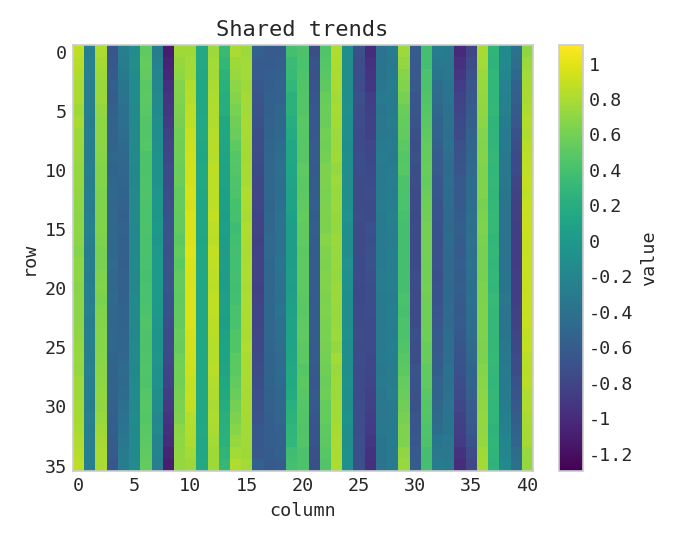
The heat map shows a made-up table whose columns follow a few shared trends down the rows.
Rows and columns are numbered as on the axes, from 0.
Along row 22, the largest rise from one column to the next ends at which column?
40
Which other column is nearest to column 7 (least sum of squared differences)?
24
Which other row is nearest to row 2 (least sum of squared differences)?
33
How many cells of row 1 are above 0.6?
11
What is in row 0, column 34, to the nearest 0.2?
-1
